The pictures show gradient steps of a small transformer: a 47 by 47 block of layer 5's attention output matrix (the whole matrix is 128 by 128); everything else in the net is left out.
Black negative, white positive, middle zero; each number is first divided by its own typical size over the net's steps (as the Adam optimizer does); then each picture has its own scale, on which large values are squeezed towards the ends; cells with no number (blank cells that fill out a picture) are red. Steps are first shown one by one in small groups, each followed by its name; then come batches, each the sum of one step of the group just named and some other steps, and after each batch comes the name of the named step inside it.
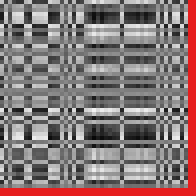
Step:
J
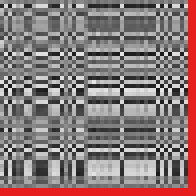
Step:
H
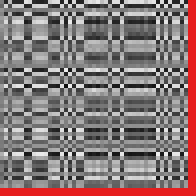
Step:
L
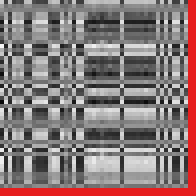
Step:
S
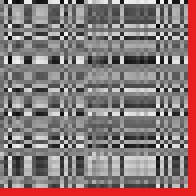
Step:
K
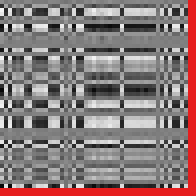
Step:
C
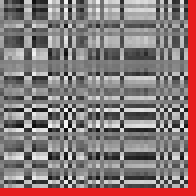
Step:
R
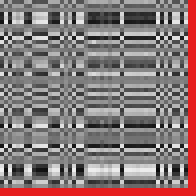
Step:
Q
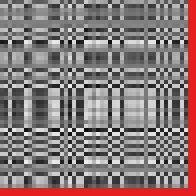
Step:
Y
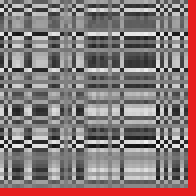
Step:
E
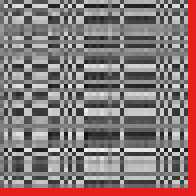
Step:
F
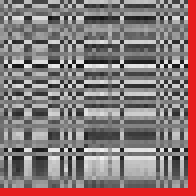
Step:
F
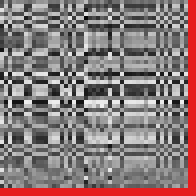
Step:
C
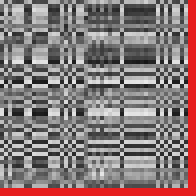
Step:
K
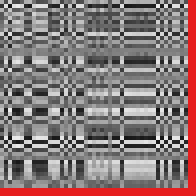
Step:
E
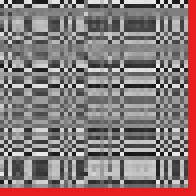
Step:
L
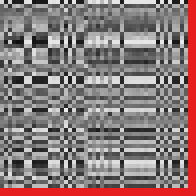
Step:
R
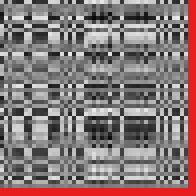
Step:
J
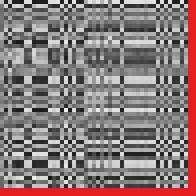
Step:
R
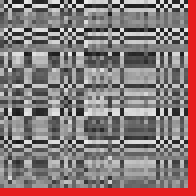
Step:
E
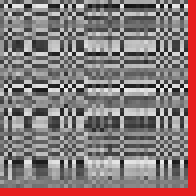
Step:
H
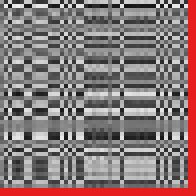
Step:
F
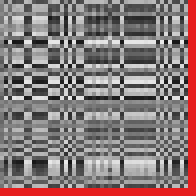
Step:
L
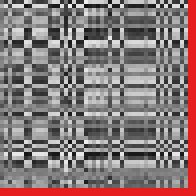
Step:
L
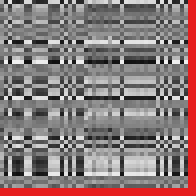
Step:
K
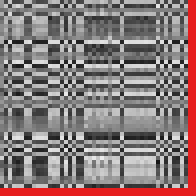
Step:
F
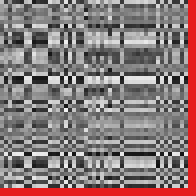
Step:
R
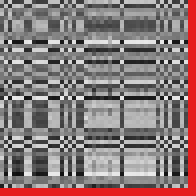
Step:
C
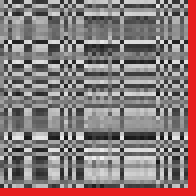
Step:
F
